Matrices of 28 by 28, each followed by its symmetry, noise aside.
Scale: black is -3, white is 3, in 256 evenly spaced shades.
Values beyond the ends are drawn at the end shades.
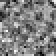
symmetric across the other diagonal.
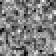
symmetric across the other diagonal.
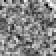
symmetric across the other diagonal.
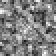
symmetric across the other diagonal.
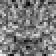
mirrored left to right.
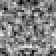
mirrored left to right.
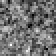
symmetric across the other diagonal.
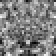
mirrored left to right.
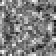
mirrored top to bottom.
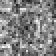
mirrored top to bottom.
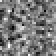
mirrored top to bottom.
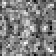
mirrored top to bottom.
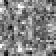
mirrored top to bottom.
